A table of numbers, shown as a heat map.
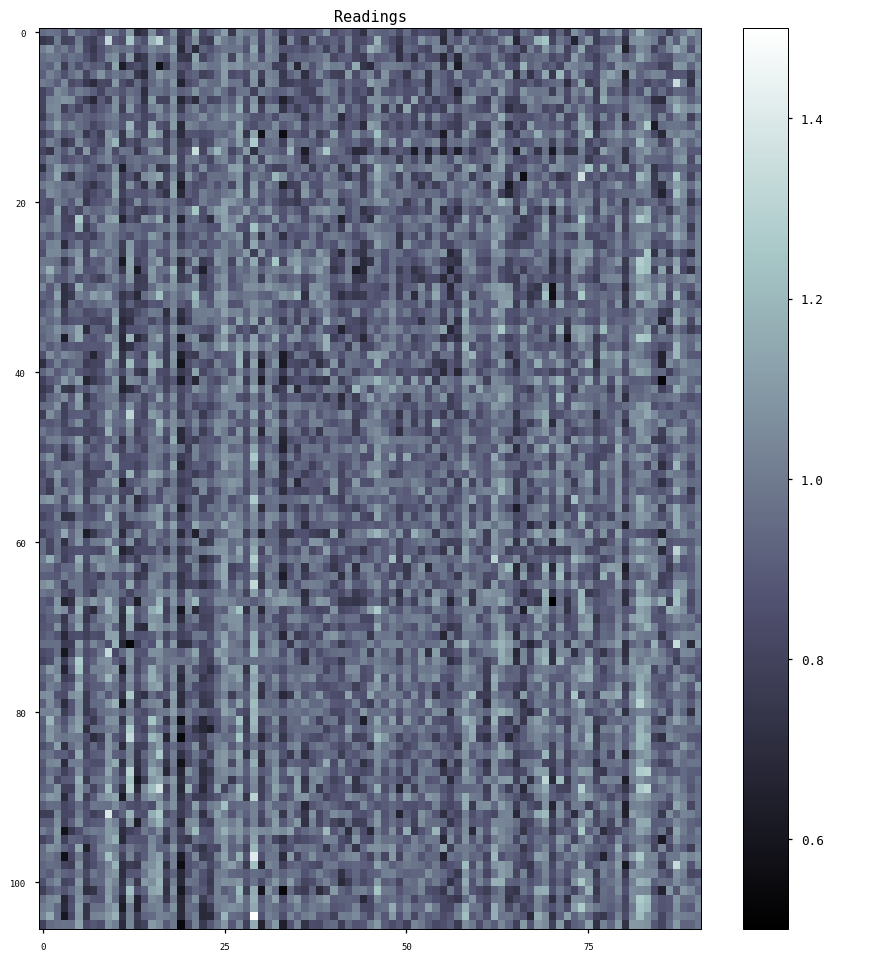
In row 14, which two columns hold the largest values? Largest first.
21, 39
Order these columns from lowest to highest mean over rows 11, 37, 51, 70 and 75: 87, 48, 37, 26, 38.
37, 38, 48, 26, 87
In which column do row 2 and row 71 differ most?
45
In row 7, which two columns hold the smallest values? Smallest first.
57, 14
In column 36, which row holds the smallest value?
14
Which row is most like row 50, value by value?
13
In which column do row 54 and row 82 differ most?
12
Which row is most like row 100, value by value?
22
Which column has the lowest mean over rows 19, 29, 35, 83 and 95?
19
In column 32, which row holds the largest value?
27
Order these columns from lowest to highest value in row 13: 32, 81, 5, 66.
66, 81, 32, 5
